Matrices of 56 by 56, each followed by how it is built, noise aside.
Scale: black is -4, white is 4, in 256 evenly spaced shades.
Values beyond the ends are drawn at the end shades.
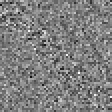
banded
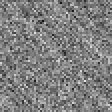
Toeplitz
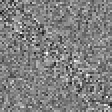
banded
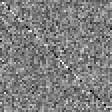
diagonal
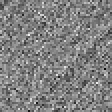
Hankel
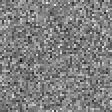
noise
